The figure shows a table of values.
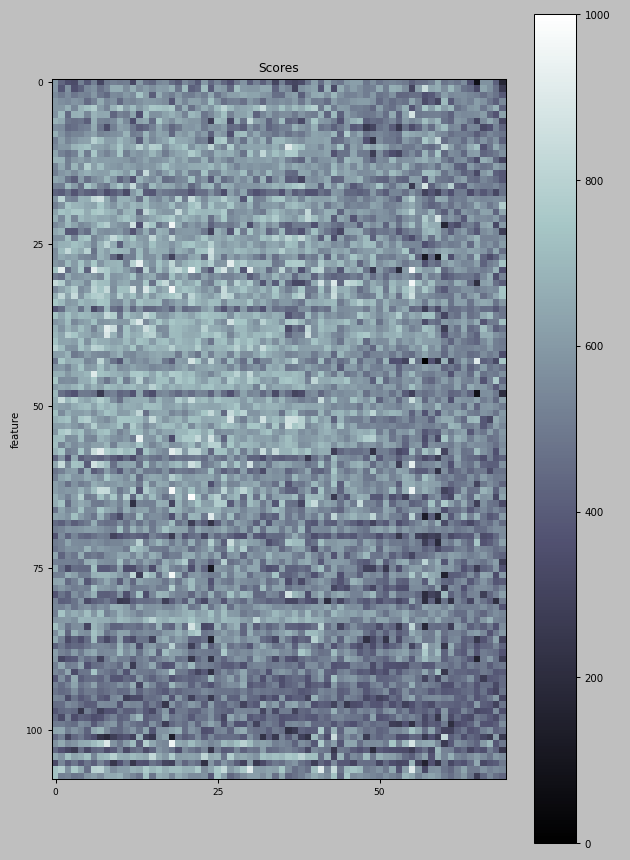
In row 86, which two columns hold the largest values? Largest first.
40, 6
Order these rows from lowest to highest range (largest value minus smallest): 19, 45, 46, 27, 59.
19, 46, 45, 59, 27
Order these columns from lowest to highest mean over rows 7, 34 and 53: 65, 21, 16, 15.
65, 15, 21, 16
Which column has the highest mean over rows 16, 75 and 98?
17
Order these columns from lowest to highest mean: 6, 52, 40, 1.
52, 40, 1, 6
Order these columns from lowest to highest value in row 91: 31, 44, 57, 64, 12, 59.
64, 31, 44, 12, 57, 59
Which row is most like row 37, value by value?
28
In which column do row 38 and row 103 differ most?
8
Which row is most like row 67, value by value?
27
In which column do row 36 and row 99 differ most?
53
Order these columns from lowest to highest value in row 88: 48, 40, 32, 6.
48, 40, 32, 6
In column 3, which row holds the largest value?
33
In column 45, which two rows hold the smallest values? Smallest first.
96, 78
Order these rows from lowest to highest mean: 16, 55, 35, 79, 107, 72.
35, 79, 72, 107, 16, 55
